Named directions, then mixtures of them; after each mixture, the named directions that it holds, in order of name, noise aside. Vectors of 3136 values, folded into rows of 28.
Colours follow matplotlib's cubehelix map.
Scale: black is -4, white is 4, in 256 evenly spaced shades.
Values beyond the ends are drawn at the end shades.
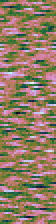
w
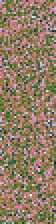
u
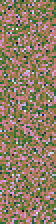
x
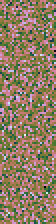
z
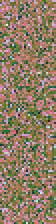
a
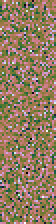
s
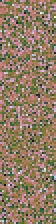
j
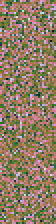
j, u, z.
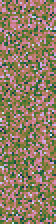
u.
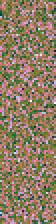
s, x, z.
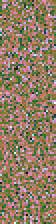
j, s, z.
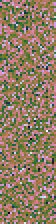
j, s, z.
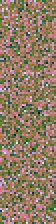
a, x.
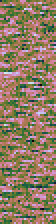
j, w.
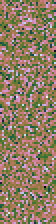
z.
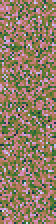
a.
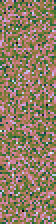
u, x.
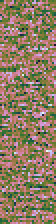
s, w, x.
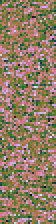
u, w, z.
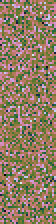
j.
